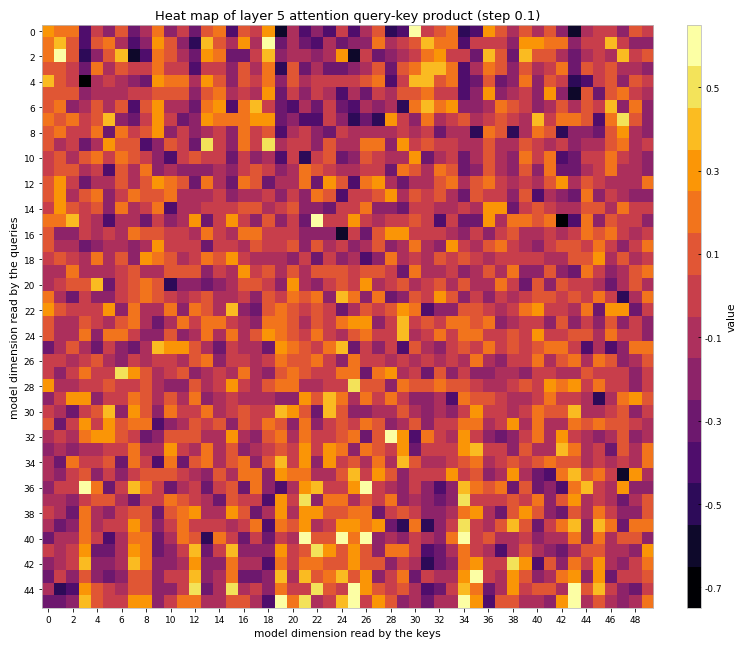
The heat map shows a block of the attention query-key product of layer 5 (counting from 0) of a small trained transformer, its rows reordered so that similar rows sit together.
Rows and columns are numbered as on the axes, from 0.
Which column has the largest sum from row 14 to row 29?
20
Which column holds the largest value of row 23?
29
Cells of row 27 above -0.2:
40
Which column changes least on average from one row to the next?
14
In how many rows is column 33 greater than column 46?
18
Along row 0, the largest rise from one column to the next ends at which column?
30
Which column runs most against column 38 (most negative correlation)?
1
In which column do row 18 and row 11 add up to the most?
8
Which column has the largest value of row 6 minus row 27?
31
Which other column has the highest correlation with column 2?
36
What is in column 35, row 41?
0
